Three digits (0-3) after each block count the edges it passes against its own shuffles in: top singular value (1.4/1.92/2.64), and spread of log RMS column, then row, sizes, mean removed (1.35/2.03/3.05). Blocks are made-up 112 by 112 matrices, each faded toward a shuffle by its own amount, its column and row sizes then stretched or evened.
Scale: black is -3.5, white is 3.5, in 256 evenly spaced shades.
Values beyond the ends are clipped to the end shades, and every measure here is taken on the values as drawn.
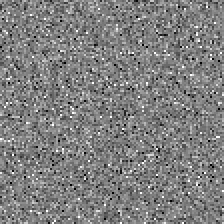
1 0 0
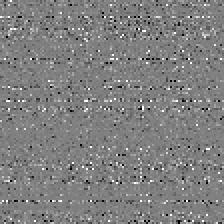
2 1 3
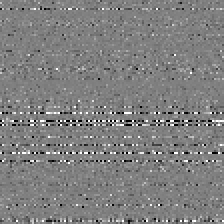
3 0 3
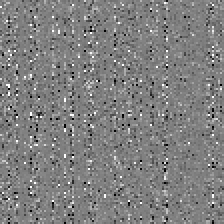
1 3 1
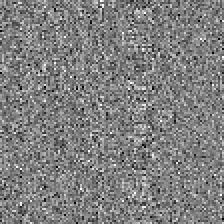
2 2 0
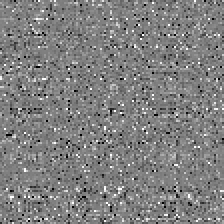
2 1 2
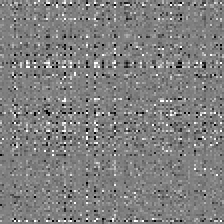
3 3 3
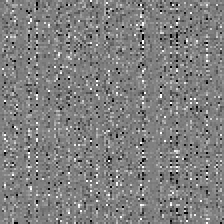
2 3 0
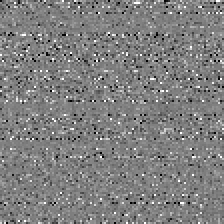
0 0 3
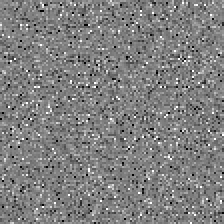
1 0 1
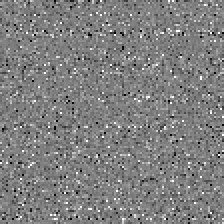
0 1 2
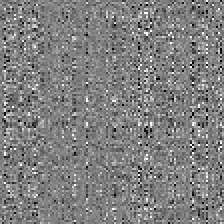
3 3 1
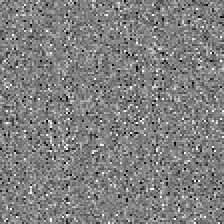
0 2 1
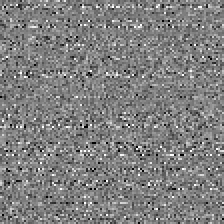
0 0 3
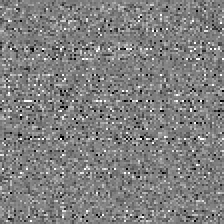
0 1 3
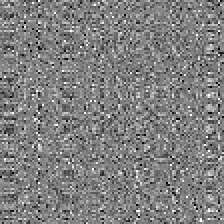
3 2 1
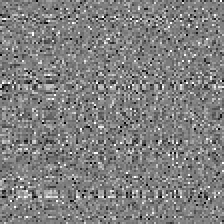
3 0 2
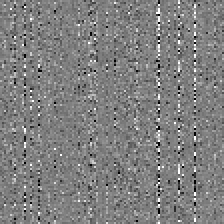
2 3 0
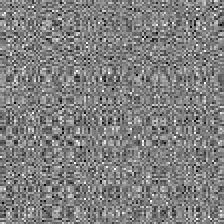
3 2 1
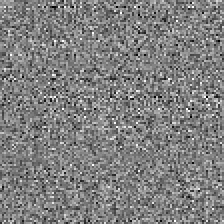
1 1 2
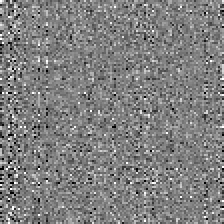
2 3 2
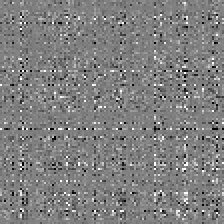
2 3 3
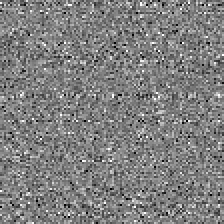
2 1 2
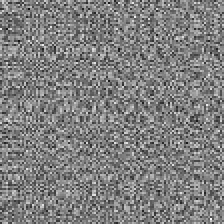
3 1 1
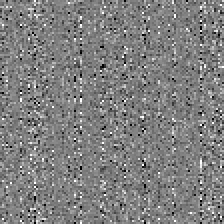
0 3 0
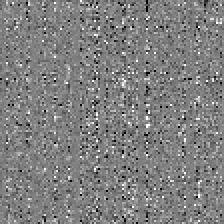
0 3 2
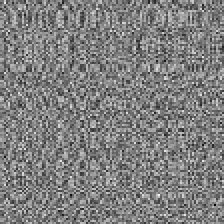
3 2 0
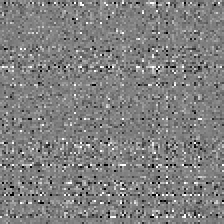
2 2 3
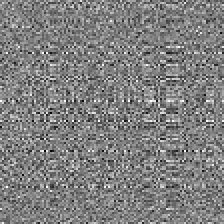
3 1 3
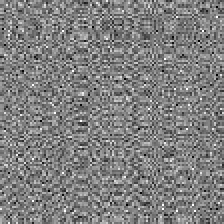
3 0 0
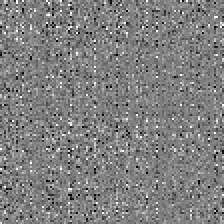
0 3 2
